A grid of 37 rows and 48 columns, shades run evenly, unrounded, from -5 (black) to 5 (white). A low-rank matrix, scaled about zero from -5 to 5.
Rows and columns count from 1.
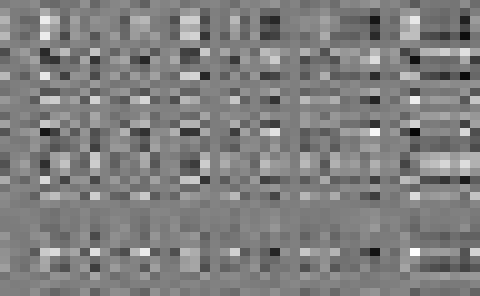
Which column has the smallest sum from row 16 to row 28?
5
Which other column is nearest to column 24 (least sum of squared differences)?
6
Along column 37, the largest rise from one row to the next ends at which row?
17
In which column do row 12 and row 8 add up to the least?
42
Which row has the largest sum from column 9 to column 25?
32
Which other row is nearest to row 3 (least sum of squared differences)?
16
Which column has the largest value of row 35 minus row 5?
47
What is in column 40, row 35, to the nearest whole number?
0
